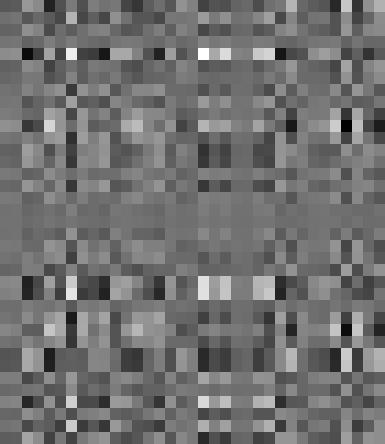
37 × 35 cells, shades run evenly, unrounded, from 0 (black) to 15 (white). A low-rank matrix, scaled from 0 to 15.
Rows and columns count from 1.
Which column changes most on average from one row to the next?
19
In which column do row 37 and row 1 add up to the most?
32
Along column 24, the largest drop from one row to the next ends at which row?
6
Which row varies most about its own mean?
5
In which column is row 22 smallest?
7
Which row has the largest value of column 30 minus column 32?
11
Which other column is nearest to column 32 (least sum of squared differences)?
27
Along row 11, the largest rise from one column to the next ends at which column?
33
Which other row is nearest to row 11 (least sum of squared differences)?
28
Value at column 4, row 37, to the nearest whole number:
8
